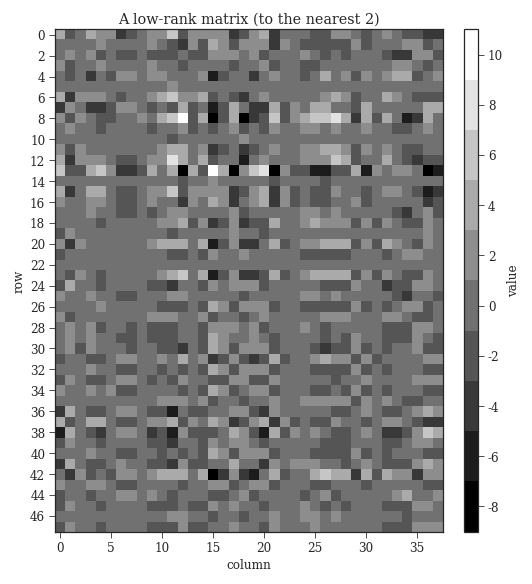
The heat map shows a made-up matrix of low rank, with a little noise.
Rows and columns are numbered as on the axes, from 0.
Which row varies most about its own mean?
13
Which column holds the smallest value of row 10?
11
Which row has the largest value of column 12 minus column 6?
8
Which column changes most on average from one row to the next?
15
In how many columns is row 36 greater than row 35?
11
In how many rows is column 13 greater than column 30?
13
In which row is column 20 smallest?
38
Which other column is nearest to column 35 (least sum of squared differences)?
1
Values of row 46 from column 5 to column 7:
0 0 0
